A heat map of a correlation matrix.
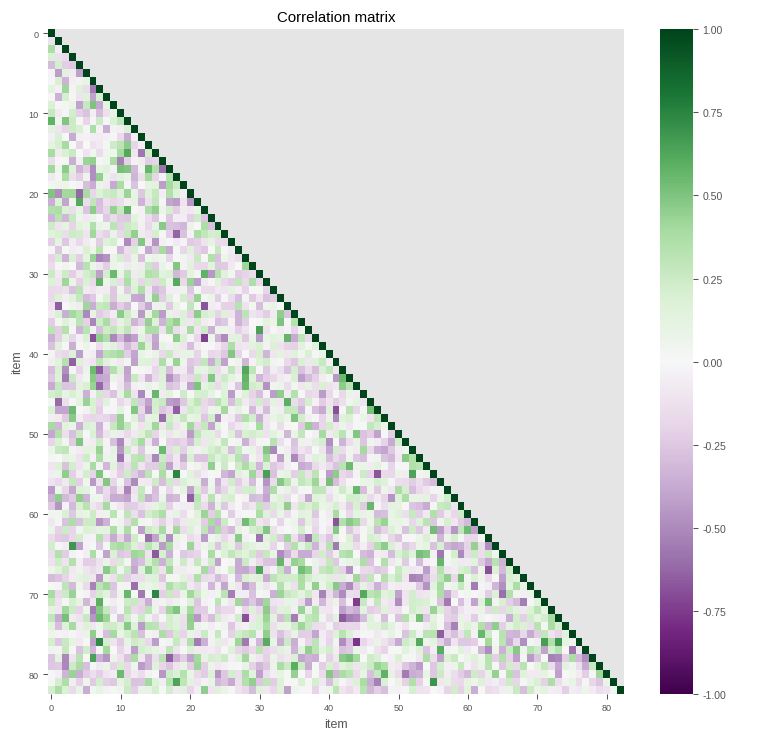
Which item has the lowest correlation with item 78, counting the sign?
17
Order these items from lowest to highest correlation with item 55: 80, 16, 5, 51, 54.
80, 51, 54, 5, 16
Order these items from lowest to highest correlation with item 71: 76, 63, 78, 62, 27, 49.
49, 78, 62, 27, 63, 76
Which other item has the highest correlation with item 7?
76
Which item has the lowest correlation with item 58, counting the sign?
20
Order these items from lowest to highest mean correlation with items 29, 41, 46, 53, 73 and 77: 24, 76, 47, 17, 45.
45, 47, 17, 24, 76
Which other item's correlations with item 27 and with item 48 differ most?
16
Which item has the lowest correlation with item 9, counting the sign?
38
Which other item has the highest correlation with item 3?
64
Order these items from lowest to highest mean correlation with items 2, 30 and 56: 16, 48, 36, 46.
48, 16, 46, 36
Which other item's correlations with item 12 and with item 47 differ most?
56
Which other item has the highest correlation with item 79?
35
